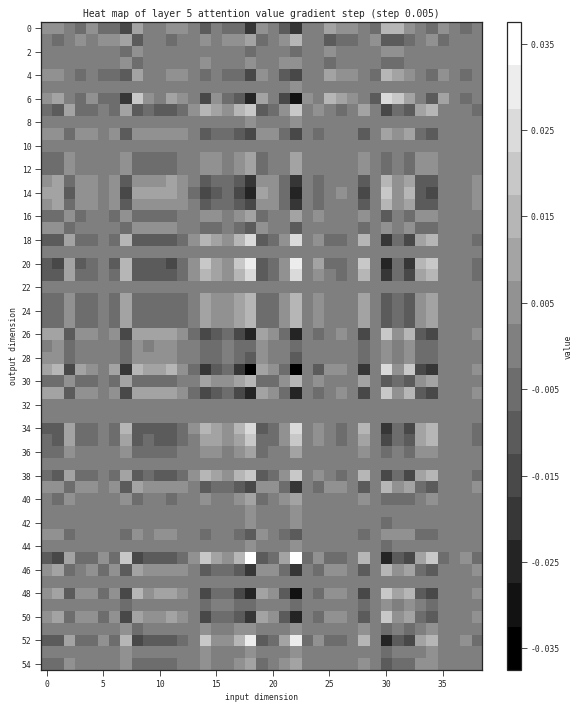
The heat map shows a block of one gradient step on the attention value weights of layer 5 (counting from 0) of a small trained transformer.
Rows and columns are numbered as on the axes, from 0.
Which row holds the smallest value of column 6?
20
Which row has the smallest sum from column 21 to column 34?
29
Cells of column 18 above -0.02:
45
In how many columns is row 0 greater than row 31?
15
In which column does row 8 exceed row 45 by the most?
30
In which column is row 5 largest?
22
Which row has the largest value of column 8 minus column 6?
6
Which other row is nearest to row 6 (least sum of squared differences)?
0
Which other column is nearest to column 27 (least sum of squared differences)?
35
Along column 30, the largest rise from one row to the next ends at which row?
46
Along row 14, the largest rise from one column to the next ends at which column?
19
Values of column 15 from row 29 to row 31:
-0.01 0.005 -0.01
